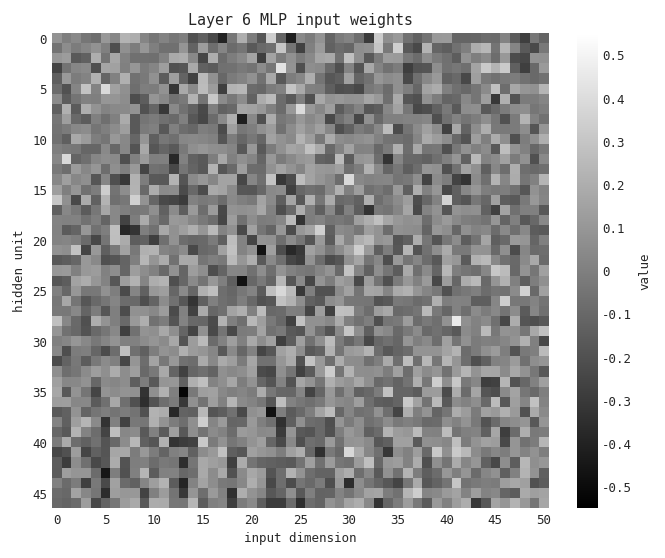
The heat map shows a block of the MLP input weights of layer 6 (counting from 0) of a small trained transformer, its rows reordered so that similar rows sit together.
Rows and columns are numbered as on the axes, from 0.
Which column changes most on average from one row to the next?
25
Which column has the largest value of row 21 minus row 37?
22
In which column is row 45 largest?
37
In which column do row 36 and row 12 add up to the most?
1
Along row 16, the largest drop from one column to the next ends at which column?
41
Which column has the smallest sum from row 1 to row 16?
36
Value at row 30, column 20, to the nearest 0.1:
0.2
